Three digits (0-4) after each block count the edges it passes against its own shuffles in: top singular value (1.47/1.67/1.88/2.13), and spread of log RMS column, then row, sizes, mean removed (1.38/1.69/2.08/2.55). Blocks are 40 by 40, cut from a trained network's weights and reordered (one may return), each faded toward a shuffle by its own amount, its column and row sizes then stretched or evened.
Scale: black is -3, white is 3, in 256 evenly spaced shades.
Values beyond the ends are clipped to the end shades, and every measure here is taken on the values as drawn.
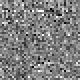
0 0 2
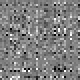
2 4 4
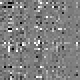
1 4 3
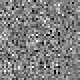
2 2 0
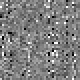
1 3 1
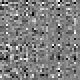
3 4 3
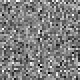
1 2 0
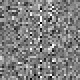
3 4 0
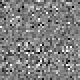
1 2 2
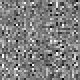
1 4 2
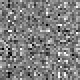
2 3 1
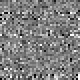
1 0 4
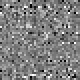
0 1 3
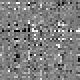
2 4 3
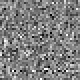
0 0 2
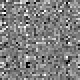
1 3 2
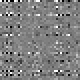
4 3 4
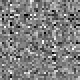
1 2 2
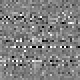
2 0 4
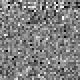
1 0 2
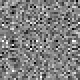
3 2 1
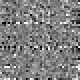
2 3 3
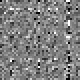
2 4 2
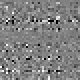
0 2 4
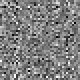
2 3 0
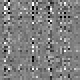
4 4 3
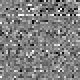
1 1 4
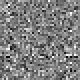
1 2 1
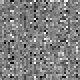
2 4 1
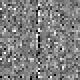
2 3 0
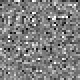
0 1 2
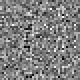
1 1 1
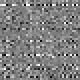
4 1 4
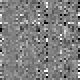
3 4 1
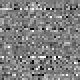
1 0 4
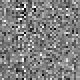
2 3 0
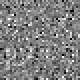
1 2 1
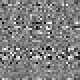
3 1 4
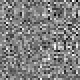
4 3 0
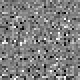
1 2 3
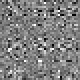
3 3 3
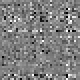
1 3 3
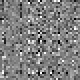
3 4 1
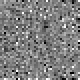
2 3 1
